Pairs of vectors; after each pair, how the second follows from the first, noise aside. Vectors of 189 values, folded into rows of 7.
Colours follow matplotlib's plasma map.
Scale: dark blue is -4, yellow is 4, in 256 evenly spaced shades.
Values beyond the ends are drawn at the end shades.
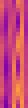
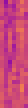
reversed, negated, shrunk.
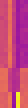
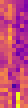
copied.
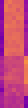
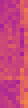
wrapped around, negated, shrunk.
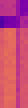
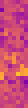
wrapped around, negated, partly zeroed.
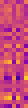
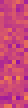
negated, shrunk.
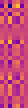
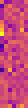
wrapped around, negated, partly zeroed.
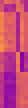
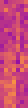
negated, shrunk.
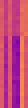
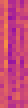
reversed, shrunk.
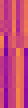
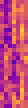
wrapped around, negated.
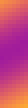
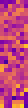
sign-scrambled.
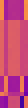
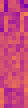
reversed, shrunk.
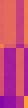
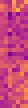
wrapped around, negated, partly zeroed.
